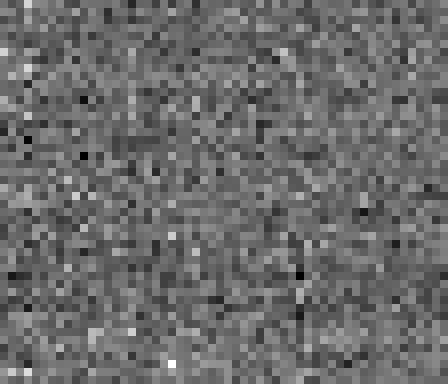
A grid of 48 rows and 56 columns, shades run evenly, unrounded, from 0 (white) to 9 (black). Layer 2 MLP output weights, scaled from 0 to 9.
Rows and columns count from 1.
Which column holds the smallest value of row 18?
25
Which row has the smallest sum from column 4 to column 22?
47
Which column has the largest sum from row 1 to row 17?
20
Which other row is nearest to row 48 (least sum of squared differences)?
4
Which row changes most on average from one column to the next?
13
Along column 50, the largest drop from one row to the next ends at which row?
39
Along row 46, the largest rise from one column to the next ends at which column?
23
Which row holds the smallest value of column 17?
42
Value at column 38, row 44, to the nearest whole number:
5
